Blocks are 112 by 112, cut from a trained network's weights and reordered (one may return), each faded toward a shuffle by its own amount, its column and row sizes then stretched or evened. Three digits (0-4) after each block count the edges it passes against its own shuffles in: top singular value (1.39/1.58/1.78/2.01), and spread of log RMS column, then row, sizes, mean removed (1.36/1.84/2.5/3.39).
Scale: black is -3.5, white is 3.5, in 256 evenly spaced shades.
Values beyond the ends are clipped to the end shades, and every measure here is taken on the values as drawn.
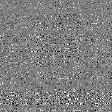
0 2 4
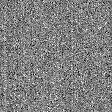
0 0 0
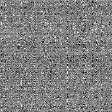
2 3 1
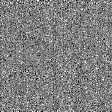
0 0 2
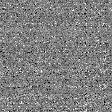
0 1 2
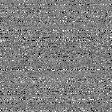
0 1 4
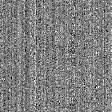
4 3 0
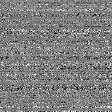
2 0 4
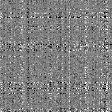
4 3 4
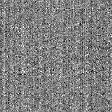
3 0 2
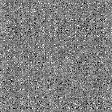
0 1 3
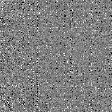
0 3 1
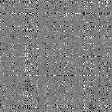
3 4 4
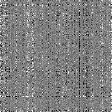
4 4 3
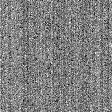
3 0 0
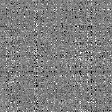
1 4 2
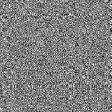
4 2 2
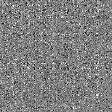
0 2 3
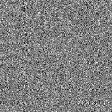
3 2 1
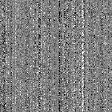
4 4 1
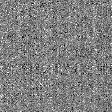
1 0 2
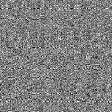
4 0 3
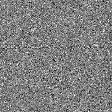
1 1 1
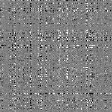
1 4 4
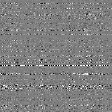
4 2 4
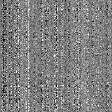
4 4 2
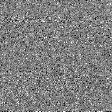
0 1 3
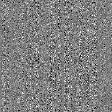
1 4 0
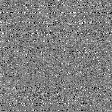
0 0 3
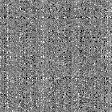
3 3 3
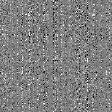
0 4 2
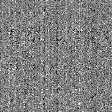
2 2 2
